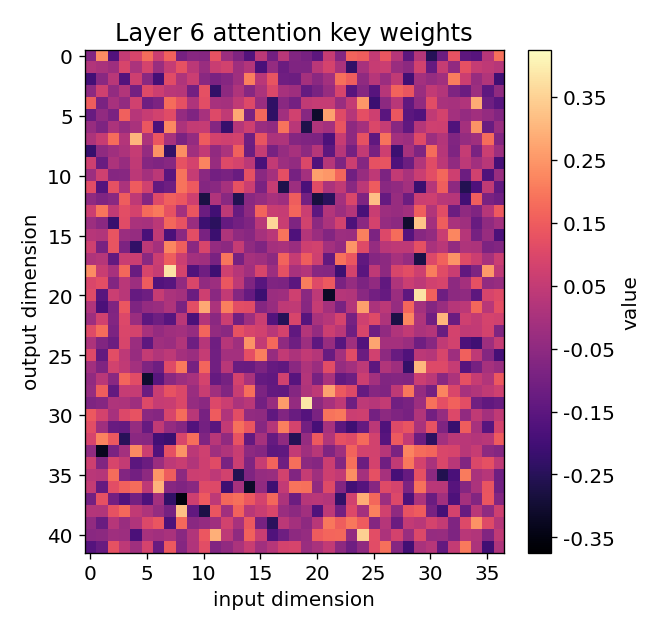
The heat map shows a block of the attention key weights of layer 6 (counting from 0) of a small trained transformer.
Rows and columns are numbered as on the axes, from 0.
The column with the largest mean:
8
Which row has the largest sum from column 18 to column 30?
40
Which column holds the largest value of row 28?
21
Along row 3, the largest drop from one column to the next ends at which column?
11
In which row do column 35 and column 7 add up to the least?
10
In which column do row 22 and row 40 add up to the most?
24
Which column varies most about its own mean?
7
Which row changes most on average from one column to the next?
22
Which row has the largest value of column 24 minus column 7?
37
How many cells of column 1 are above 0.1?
7
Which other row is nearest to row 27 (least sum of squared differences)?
23
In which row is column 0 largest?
18
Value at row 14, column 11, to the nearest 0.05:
-0.25
